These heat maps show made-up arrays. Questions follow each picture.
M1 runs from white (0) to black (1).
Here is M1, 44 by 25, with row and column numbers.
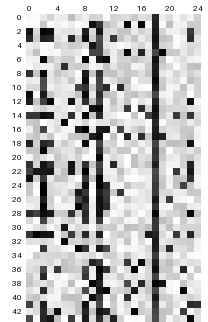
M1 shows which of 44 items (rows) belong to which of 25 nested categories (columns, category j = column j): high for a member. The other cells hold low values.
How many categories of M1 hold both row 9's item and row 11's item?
4
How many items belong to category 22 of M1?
4
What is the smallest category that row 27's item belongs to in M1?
7
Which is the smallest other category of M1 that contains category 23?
0
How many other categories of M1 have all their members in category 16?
1
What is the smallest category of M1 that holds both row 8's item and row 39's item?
8
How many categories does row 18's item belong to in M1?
7
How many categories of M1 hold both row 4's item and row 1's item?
3
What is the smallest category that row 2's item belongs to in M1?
3
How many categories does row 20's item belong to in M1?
2
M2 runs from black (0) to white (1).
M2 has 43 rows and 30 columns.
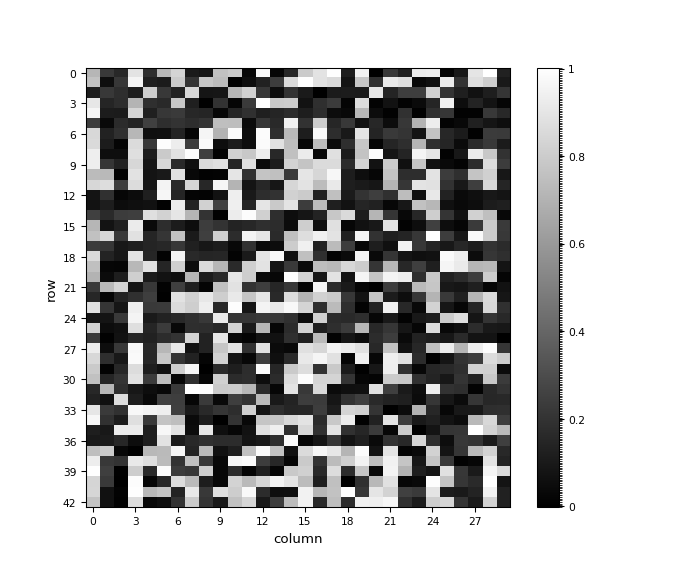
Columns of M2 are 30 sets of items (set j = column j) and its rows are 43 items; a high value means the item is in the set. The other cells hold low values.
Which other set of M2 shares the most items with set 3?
0
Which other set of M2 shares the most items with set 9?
16
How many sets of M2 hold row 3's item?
8
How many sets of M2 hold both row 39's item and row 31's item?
2
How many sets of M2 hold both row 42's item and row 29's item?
8
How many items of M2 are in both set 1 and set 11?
3
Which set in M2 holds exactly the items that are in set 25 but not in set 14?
26
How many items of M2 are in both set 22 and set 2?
1
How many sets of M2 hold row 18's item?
9
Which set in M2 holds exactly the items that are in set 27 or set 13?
6
